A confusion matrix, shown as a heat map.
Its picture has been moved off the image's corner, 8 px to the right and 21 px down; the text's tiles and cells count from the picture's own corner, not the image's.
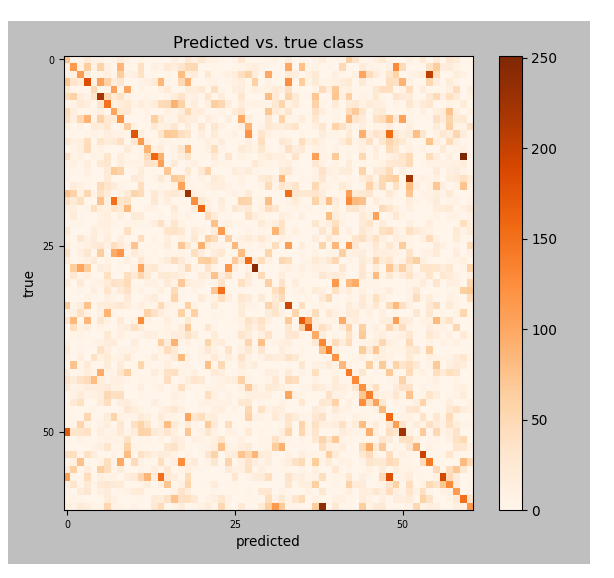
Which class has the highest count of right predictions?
28
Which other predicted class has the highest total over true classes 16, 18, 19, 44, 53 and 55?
51
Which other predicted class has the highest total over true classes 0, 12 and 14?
18
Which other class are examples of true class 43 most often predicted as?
4
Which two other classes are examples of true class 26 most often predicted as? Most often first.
8, 7
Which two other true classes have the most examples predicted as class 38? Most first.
60, 39
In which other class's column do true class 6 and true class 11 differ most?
16
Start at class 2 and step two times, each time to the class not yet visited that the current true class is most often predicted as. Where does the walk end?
17
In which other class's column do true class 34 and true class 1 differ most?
49
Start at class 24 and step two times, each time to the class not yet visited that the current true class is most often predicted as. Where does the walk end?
46
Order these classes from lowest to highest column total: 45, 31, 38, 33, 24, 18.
24, 31, 45, 38, 18, 33
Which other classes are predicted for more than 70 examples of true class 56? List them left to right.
0, 12, 14, 48
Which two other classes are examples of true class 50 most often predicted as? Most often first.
0, 45
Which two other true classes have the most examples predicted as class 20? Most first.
25, 27
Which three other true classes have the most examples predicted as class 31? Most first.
60, 23, 52
